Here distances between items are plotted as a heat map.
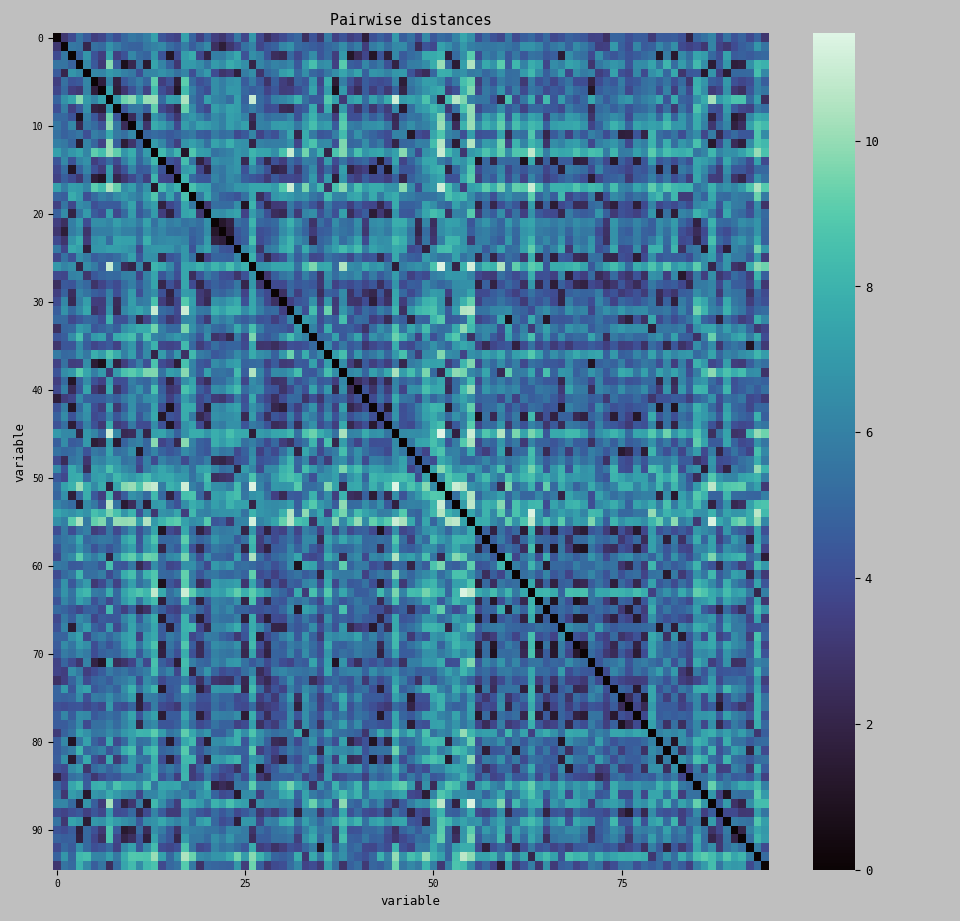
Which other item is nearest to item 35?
92
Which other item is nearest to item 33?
79
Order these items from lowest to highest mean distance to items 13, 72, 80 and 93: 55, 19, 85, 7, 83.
19, 83, 85, 7, 55
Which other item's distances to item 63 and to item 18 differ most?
93
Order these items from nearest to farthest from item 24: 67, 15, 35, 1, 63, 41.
1, 35, 41, 15, 67, 63
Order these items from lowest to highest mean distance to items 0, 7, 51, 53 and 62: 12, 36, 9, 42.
42, 9, 12, 36
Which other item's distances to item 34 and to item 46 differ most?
55
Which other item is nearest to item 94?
59
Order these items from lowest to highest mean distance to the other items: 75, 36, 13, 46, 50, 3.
75, 46, 3, 36, 50, 13
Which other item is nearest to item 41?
0
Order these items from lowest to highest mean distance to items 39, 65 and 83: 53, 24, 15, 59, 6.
15, 6, 24, 53, 59
